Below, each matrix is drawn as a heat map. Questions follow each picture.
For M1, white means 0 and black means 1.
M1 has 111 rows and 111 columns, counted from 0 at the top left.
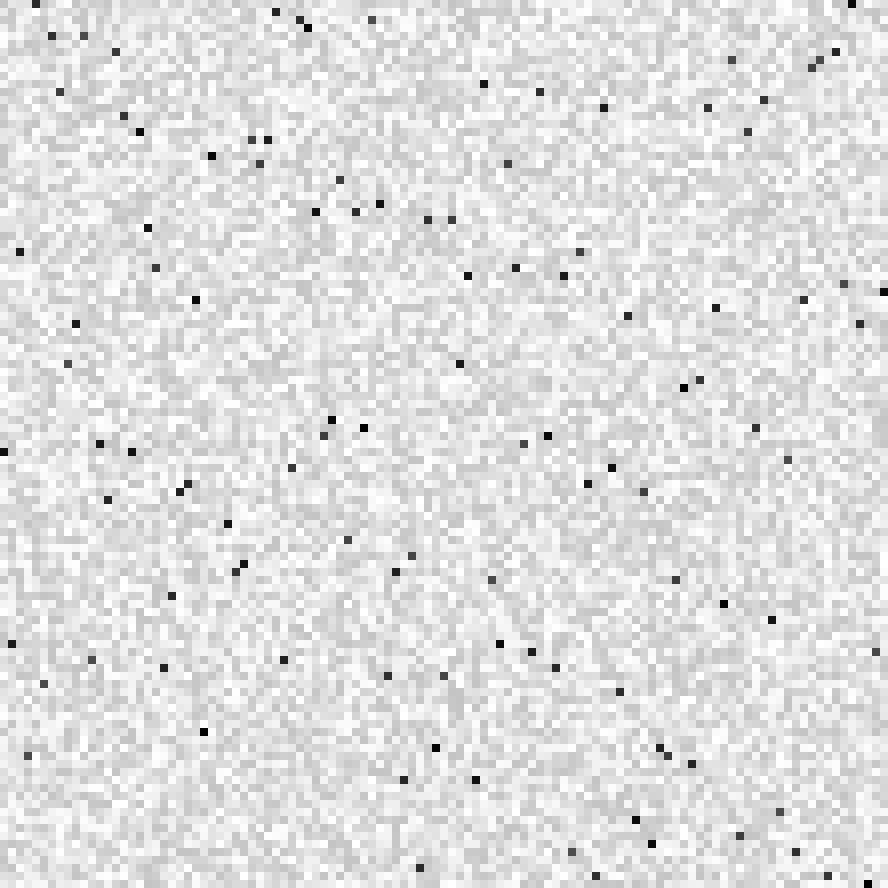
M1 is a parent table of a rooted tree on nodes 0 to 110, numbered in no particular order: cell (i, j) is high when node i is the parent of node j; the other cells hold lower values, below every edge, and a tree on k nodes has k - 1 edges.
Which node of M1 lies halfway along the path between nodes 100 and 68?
17
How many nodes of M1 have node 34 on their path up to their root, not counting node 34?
9
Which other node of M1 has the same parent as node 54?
82
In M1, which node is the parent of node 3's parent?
53
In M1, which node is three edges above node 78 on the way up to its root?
19
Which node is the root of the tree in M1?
27
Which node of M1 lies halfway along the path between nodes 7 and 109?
35
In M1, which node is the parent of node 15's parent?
6
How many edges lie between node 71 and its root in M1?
4
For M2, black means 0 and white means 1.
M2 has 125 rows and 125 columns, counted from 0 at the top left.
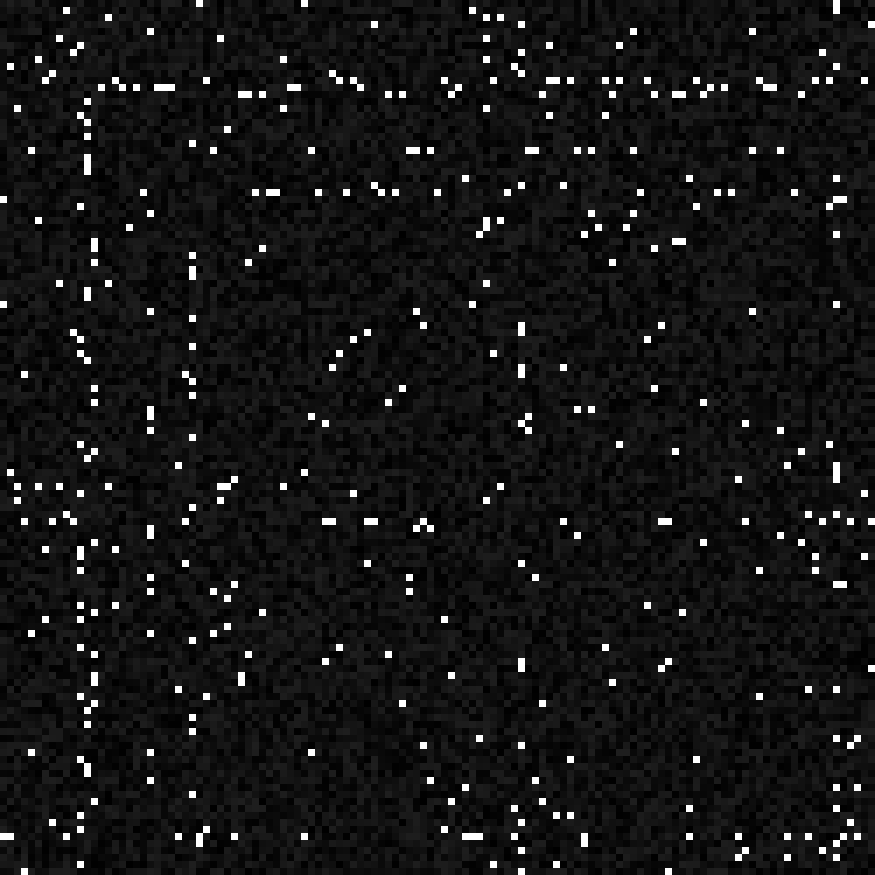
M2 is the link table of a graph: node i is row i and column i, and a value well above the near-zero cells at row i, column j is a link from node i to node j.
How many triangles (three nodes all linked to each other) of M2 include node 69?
7
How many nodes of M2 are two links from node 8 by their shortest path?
5
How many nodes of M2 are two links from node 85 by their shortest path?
3
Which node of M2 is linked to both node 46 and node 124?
node 74
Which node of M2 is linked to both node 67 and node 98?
node 119
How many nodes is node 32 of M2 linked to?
4
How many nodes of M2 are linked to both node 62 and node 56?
1
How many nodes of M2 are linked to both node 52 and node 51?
0
